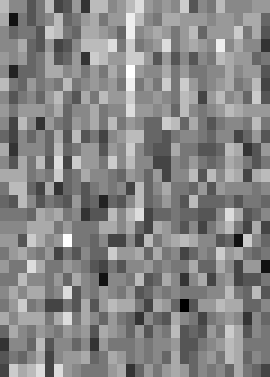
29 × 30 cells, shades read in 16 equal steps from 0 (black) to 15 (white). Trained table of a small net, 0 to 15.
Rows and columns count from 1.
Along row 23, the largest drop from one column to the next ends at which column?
9
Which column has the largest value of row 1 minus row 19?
16
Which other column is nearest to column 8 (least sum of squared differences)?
4
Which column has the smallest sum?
30
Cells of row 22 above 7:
15
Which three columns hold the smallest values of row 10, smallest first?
5, 2, 24
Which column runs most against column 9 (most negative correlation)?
18
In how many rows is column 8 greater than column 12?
14
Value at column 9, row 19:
7
